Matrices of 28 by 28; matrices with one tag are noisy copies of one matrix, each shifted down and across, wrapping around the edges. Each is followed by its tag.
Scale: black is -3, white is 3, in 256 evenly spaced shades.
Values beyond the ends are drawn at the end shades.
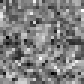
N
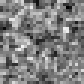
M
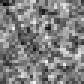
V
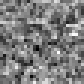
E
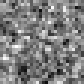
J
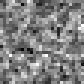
J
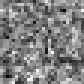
N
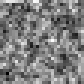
M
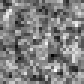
V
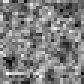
M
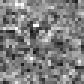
E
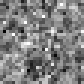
J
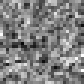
N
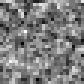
E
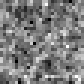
M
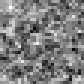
E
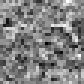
E
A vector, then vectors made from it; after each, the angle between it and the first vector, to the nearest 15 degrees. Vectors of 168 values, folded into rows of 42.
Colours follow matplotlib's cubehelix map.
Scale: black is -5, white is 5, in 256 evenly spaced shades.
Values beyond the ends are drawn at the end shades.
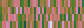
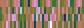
30 degrees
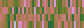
135 degrees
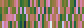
30 degrees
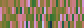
150 degrees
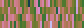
45 degrees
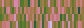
30 degrees
